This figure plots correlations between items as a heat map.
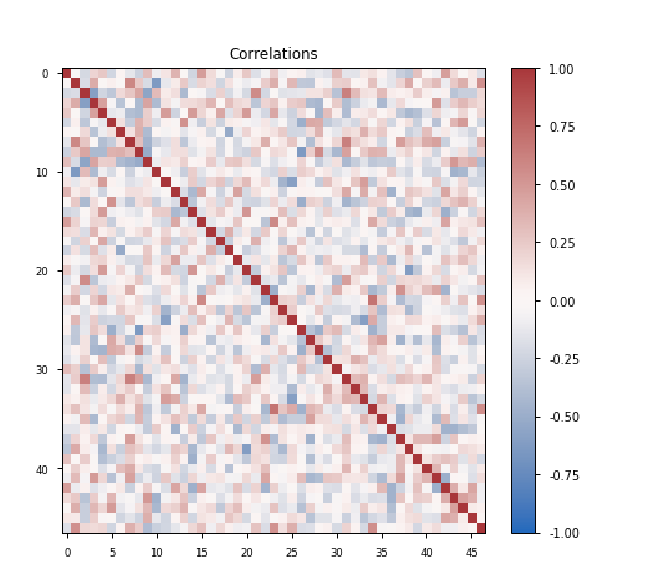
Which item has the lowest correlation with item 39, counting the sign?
14
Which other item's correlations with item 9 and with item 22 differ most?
7
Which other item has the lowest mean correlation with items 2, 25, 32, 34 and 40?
9
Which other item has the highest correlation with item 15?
23
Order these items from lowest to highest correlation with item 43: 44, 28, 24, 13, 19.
24, 28, 19, 13, 44
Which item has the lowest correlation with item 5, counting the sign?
26
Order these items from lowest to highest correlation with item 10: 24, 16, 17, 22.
22, 16, 17, 24
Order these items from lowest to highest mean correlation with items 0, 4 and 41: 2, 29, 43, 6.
2, 6, 43, 29
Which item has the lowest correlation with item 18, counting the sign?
6
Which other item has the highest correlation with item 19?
12
